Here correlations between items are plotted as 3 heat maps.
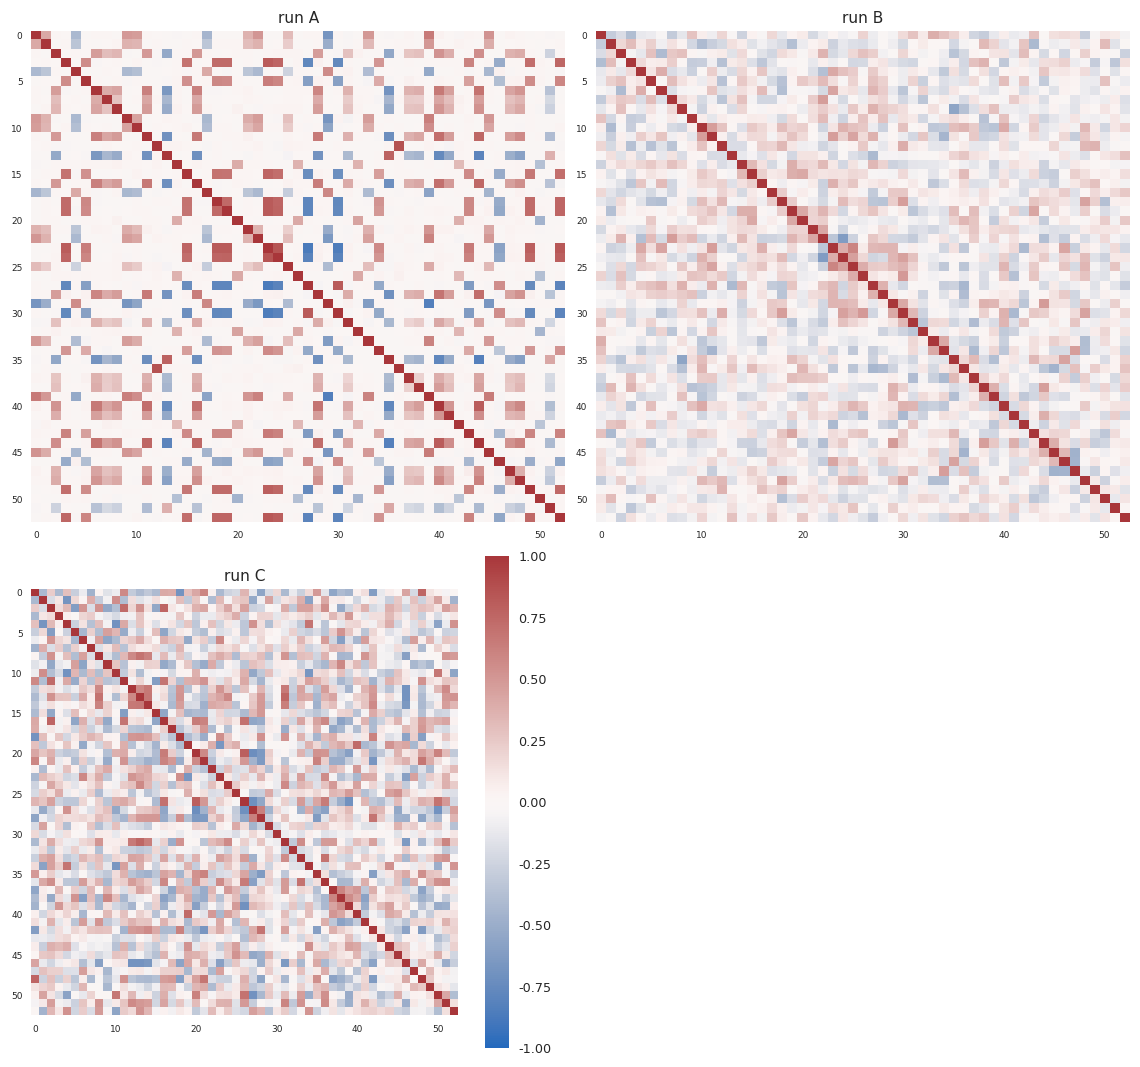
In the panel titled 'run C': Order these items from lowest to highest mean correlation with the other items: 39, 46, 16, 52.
46, 39, 52, 16
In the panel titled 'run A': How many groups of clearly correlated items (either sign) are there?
5
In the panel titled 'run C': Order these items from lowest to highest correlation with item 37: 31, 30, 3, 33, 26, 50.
26, 30, 50, 33, 3, 31
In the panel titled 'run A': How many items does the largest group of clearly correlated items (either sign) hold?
18
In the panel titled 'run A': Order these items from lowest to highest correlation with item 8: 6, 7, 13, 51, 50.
13, 51, 50, 7, 6
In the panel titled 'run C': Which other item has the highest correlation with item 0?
48
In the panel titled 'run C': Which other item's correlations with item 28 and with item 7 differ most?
27
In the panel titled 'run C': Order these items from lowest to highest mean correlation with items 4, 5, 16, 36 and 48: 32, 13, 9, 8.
9, 32, 13, 8
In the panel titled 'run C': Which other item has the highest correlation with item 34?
4
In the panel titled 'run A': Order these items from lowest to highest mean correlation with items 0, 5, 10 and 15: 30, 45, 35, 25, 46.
30, 46, 35, 25, 45
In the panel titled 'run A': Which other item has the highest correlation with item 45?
39
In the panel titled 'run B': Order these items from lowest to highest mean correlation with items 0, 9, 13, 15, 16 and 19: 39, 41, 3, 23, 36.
3, 39, 41, 23, 36
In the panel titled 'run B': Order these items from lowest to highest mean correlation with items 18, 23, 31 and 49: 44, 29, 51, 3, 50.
3, 50, 44, 51, 29
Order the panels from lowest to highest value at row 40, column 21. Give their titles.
run C, run A, run B
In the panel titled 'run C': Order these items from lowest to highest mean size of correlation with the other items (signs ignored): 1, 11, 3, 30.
30, 3, 1, 11
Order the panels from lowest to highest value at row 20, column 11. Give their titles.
run A, run B, run C
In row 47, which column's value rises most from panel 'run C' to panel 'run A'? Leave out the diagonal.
40
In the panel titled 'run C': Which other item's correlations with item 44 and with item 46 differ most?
13
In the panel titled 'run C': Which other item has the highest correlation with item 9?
38
